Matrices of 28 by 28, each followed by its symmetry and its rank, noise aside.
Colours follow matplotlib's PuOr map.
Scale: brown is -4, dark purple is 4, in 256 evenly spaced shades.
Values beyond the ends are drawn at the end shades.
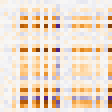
no symmetry, rank one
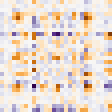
no symmetry, rank three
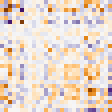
symmetric, rank three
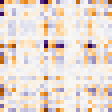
no symmetry, rank two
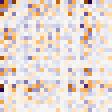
symmetric, rank three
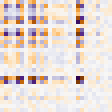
symmetric, rank one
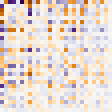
antisymmetric, rank two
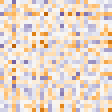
symmetric, rank three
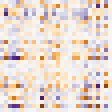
no symmetry, rank three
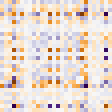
symmetric, rank two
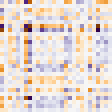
symmetric, rank two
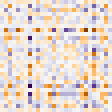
antisymmetric, rank two
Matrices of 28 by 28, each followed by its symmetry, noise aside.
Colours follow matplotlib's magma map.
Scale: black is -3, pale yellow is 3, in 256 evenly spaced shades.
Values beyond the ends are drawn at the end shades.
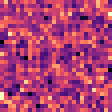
same after a half turn.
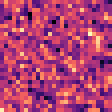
antisymmetric.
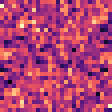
same after a half turn.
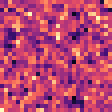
symmetric across the other diagonal.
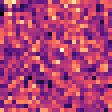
antisymmetric.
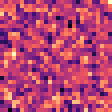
symmetric across the other diagonal.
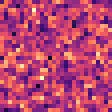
same after a half turn.
